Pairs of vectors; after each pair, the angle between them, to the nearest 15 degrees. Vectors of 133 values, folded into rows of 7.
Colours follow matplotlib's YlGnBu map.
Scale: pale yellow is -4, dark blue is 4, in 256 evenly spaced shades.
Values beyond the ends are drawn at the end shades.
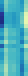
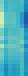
150 degrees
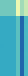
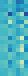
120 degrees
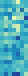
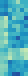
60 degrees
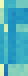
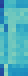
165 degrees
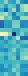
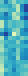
135 degrees
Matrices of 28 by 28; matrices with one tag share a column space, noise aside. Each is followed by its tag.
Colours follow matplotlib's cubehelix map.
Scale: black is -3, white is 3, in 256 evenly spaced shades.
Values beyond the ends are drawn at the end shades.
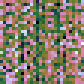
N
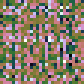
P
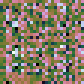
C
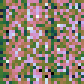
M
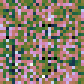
M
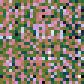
M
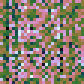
M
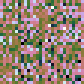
P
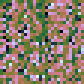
P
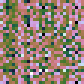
C
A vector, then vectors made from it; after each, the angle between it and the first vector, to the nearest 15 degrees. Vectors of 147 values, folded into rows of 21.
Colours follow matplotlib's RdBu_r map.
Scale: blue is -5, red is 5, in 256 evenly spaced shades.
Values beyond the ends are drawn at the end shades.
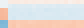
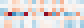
105 degrees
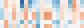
105 degrees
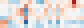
120 degrees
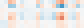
75 degrees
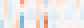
75 degrees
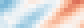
90 degrees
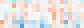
120 degrees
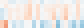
135 degrees
